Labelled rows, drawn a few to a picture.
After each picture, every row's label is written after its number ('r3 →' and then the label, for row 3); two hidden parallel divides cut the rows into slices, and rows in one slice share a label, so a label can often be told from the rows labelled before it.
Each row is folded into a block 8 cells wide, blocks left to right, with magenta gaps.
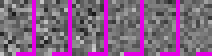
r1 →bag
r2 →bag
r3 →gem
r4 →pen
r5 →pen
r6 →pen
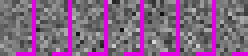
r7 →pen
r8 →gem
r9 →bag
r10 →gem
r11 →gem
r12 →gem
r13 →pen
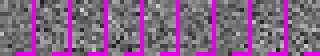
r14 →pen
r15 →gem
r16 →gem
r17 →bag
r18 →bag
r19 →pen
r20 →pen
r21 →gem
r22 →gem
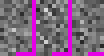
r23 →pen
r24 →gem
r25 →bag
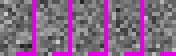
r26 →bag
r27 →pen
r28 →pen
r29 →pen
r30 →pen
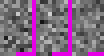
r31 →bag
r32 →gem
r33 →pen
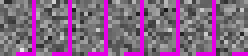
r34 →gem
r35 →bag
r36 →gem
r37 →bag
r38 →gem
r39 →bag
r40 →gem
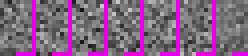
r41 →gem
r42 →gem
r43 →bag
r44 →bag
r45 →bag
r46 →bag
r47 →pen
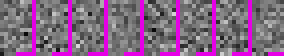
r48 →gem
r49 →bag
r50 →gem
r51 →pen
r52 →gem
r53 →bag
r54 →bag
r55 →pen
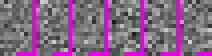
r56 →pen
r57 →bag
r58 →pen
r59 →gem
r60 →gem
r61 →gem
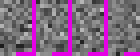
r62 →bag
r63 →bag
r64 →bag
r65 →pen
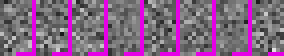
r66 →gem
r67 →gem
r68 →gem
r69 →pen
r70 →bag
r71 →bag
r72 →pen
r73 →gem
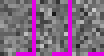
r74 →pen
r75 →gem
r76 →bag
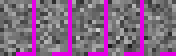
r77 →gem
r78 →gem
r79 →gem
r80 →bag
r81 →pen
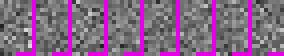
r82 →gem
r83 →pen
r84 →bag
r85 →pen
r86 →pen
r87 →pen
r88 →pen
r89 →gem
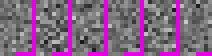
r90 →pen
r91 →bag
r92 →bag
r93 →pen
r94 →gem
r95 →pen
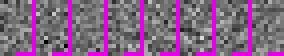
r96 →gem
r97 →bag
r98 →pen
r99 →gem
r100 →bag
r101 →gem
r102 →bag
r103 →pen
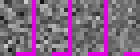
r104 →gem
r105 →gem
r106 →pen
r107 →pen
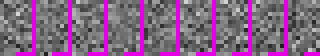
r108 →bag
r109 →pen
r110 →bag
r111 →pen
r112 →pen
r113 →bag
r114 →bag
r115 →bag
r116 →gem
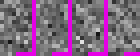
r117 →bag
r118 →pen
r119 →gem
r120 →gem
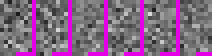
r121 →gem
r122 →gem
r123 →pen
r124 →bag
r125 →bag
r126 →pen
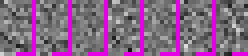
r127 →bag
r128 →bag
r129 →pen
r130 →bag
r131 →pen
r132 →gem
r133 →gem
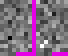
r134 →gem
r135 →gem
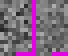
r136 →gem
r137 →pen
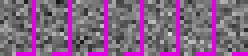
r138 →bag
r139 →bag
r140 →bag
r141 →pen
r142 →bag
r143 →gem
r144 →bag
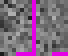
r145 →gem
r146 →pen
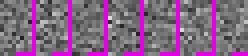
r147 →pen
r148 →bag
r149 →pen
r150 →bag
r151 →pen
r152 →bag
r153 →pen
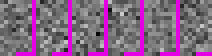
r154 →pen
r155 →gem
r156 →gem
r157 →gem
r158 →pen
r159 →gem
